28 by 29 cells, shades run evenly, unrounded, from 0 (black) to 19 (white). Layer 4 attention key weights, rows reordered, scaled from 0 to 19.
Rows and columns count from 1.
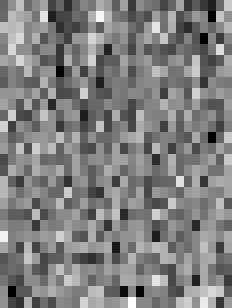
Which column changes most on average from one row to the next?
20
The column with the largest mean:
29
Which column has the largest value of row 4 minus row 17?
3
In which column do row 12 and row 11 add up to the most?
18
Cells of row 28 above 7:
24
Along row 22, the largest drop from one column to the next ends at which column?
2
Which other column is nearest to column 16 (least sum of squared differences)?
4
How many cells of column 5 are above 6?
24
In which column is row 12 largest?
1
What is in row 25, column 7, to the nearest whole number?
11
